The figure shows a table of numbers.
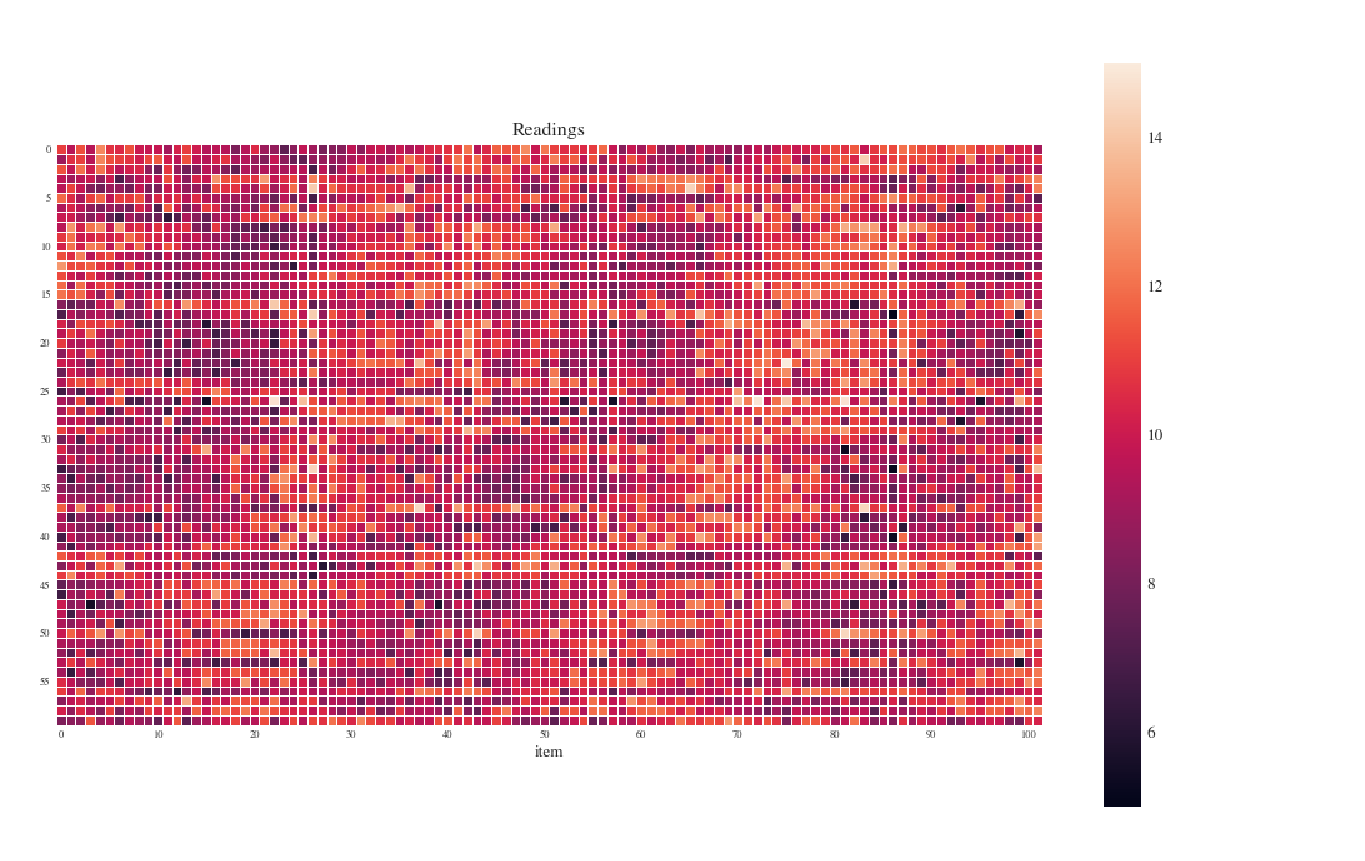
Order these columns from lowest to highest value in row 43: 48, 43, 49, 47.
47, 49, 48, 43
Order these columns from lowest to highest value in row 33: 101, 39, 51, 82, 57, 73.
39, 82, 51, 73, 57, 101
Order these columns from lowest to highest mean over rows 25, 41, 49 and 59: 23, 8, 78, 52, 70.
8, 78, 52, 23, 70
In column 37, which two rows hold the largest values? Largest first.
37, 22
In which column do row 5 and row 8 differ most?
36
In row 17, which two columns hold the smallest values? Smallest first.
86, 99
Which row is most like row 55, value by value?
31
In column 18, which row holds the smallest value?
22
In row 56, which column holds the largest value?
75
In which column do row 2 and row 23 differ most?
26
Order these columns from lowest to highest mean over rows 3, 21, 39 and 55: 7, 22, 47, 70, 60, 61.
7, 47, 22, 70, 61, 60
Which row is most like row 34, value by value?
35
